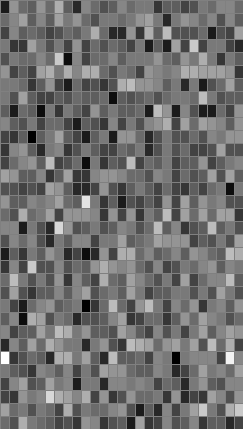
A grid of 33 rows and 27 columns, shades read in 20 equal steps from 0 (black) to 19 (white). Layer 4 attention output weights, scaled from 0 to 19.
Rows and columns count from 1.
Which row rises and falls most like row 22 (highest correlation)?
23
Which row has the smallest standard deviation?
2
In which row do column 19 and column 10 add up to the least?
24
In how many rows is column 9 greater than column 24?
11
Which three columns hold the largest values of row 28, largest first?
1, 26, 13
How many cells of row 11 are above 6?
16
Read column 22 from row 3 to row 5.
6 15 9
